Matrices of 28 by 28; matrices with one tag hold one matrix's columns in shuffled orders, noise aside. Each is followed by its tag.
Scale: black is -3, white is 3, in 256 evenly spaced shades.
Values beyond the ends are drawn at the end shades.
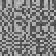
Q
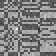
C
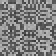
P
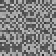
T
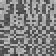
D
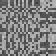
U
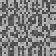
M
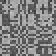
D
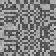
P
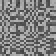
Q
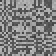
Q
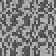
M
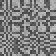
Q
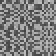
P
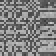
C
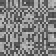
U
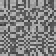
Q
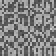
M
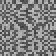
P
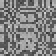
U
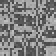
M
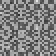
P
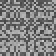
C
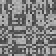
D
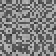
T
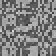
M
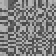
Q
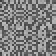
P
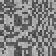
M
